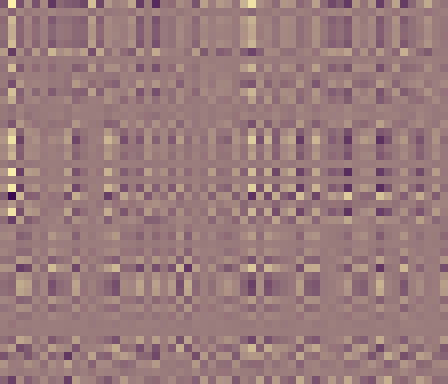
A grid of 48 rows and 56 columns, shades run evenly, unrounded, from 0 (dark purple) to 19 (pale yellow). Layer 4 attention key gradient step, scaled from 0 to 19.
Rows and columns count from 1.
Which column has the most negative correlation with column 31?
20
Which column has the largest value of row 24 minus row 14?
2
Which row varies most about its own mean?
1
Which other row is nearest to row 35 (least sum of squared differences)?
33
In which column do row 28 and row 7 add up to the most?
44
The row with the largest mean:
7
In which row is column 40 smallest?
25
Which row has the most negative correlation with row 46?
45
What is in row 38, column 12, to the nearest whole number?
9
